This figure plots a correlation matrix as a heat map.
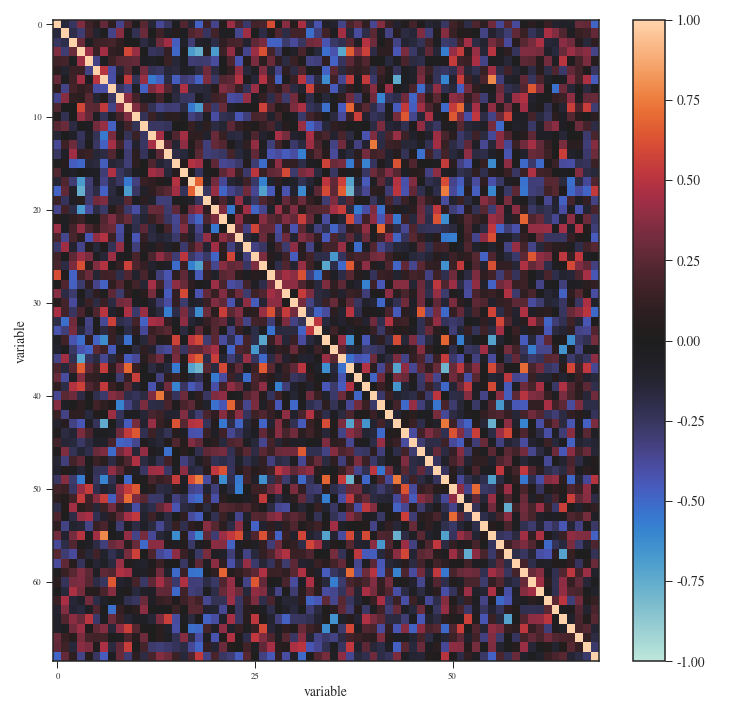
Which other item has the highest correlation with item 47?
10
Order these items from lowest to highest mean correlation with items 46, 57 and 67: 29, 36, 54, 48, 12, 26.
36, 12, 54, 48, 26, 29
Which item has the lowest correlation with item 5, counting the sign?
34
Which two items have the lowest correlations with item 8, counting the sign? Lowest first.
41, 45
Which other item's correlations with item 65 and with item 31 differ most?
27
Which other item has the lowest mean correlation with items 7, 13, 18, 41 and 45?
9
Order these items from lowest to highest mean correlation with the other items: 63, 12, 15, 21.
15, 63, 12, 21
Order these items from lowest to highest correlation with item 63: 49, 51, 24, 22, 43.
22, 24, 51, 43, 49
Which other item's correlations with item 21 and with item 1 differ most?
49
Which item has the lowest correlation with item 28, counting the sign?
39
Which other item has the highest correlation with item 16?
29
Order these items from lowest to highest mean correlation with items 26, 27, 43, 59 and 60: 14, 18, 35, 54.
18, 35, 54, 14
